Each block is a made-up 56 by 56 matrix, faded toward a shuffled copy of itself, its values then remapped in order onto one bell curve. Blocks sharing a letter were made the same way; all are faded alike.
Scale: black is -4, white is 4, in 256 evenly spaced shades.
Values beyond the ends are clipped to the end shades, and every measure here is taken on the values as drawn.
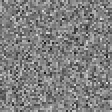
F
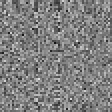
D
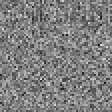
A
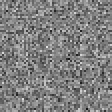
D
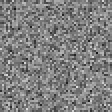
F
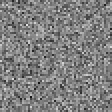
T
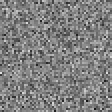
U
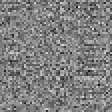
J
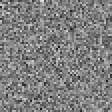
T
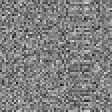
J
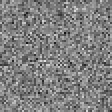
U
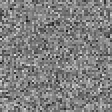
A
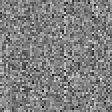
A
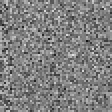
F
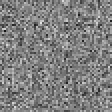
A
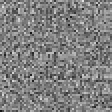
J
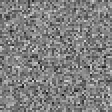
U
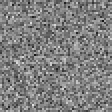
T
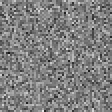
F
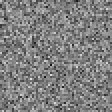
T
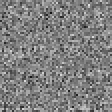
U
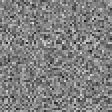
J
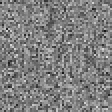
A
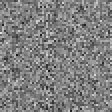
F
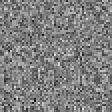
J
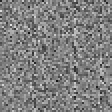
F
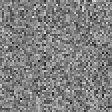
D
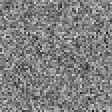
U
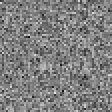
A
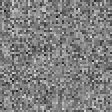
D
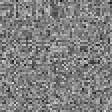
J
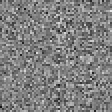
D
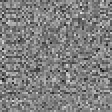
J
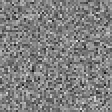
A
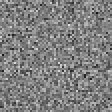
U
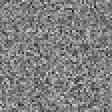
U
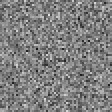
T
